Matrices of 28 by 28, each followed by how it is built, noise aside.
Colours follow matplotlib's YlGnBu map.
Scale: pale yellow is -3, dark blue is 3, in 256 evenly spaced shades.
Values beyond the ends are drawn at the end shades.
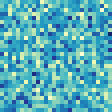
repeating columns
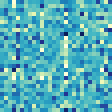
uneven columns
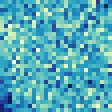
smooth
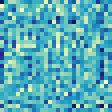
low rank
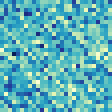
Toeplitz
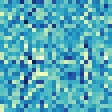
low rank
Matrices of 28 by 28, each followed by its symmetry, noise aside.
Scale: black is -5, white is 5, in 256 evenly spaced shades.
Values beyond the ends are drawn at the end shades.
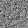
symmetric.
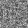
mirrored top to bottom.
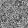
symmetric.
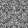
mirrored left to right.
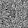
mirrored top to bottom.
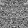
mirrored left to right.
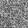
symmetric across the other diagonal.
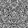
mirrored left to right.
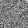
symmetric across the other diagonal.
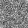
symmetric.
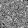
symmetric across the other diagonal.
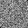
symmetric.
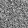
antisymmetric.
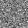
mirrored left to right.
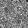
symmetric across the other diagonal.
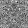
mirrored left to right.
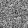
no symmetry.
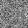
mirrored top to bottom.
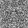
mirrored left to right.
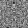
mirrored left to right.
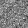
symmetric.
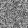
mirrored top to bottom.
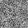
symmetric.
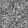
symmetric.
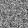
antisymmetric.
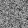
no symmetry.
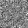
symmetric.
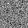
no symmetry.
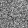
symmetric across the other diagonal.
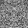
mirrored left to right.
